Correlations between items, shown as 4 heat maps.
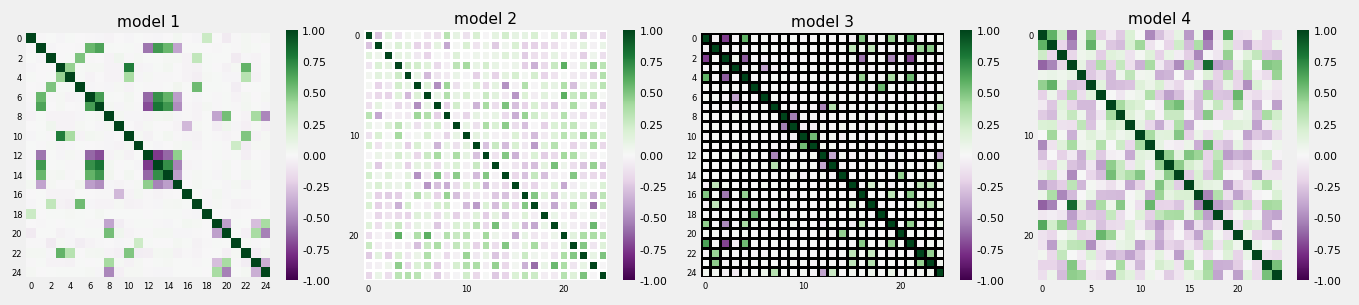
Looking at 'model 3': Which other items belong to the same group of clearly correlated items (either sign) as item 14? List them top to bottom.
20
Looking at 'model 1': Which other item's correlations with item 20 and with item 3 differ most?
10
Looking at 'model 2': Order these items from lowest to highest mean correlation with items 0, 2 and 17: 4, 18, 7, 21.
18, 7, 4, 21
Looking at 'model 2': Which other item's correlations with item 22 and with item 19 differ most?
13
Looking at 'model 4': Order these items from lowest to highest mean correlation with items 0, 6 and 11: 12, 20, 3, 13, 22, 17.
13, 12, 22, 3, 17, 20
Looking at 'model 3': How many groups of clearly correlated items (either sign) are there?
8
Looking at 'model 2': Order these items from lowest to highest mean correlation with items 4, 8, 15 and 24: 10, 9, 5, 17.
9, 10, 17, 5
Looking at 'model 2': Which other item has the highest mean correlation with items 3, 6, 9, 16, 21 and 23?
20
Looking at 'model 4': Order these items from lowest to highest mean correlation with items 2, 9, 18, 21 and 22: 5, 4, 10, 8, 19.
5, 10, 8, 4, 19
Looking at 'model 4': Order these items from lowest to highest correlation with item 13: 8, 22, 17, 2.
17, 22, 2, 8
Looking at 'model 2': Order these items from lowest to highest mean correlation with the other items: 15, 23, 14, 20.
15, 14, 23, 20
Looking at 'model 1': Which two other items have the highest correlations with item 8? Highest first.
20, 23
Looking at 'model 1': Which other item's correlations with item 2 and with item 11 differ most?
5
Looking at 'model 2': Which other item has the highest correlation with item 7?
14
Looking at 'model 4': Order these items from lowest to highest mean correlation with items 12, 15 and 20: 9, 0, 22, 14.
0, 9, 14, 22
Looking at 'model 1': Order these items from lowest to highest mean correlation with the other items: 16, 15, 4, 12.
12, 15, 16, 4
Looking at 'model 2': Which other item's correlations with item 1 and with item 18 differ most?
8
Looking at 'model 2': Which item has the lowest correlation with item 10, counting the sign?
17
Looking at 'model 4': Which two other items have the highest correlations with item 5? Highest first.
1, 0
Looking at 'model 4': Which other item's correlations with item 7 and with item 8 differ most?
24
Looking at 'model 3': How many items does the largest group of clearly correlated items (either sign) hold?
6
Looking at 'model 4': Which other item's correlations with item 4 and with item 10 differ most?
21
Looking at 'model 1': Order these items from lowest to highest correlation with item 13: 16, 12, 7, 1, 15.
12, 15, 16, 1, 7
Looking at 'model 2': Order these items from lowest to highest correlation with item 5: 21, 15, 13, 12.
21, 12, 15, 13
